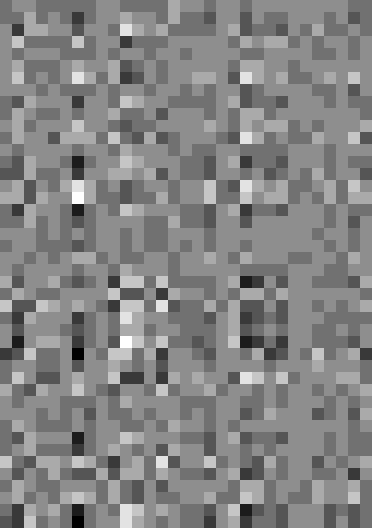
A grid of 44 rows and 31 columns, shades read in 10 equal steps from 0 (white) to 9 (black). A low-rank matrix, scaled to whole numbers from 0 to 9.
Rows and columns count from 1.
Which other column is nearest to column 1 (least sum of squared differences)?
31
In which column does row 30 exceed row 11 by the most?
7
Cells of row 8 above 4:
13
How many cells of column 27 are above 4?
14
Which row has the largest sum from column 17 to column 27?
29
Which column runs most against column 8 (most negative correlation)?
9
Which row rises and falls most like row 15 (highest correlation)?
30
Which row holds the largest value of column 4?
32
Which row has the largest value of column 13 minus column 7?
17
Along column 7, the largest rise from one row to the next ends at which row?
18
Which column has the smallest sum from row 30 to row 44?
11
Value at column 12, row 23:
4
